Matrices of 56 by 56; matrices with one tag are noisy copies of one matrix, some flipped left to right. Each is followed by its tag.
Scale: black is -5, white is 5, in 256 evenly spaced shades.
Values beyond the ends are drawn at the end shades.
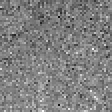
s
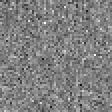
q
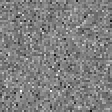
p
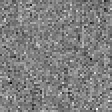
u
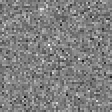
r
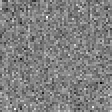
u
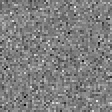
r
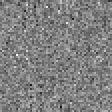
q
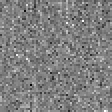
q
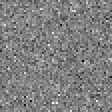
r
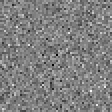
p
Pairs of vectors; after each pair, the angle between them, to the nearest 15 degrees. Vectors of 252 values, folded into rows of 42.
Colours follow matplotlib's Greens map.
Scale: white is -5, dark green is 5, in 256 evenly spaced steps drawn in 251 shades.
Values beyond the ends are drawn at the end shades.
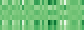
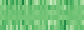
135 degrees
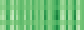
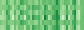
30 degrees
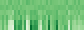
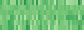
120 degrees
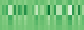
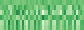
60 degrees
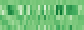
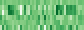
30 degrees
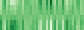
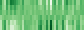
165 degrees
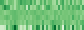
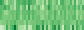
30 degrees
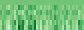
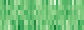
45 degrees
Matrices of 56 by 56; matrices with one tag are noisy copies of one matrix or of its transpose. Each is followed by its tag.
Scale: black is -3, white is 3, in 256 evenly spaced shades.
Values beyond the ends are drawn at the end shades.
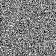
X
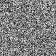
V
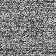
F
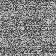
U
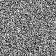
X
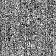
U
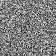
X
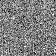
V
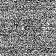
U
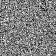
X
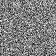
V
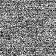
F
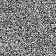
V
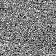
V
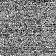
U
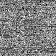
U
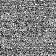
F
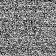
U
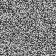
V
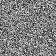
X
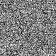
V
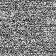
U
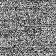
U
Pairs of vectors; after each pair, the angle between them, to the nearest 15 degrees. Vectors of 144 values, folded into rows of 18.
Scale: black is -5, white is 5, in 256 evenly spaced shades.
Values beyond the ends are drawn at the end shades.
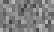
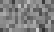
135 degrees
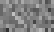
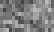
135 degrees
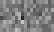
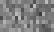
45 degrees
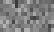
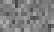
15 degrees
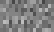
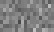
45 degrees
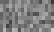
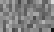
150 degrees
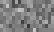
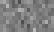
30 degrees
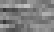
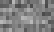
120 degrees
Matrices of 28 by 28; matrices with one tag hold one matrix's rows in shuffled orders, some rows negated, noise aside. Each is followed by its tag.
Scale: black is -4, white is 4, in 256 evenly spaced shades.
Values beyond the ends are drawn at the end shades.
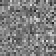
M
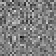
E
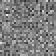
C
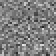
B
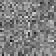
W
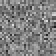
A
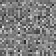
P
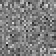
A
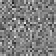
E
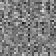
B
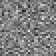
B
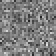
C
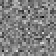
B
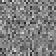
E
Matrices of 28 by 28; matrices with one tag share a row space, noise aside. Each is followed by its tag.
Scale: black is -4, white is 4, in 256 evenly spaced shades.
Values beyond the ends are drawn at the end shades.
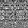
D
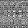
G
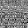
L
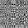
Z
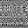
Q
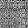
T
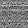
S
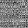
T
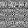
Z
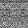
S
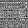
T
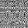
Z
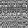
Q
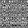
S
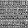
T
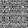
S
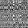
G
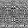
Z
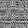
Z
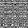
D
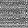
T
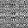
Z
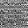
L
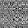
G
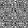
D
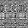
D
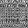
T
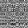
Z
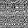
Z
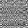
Q
